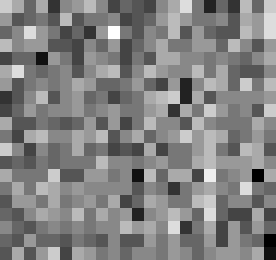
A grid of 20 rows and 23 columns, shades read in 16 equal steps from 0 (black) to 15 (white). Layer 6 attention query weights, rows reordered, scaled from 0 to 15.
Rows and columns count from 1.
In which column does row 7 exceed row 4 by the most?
7
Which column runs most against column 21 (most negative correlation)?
14
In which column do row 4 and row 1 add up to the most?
1
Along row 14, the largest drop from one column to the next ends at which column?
22
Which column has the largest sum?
18
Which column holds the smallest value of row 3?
8
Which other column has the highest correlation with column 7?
4
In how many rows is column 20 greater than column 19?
5
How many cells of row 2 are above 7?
10
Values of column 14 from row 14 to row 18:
6 7 9 9 8
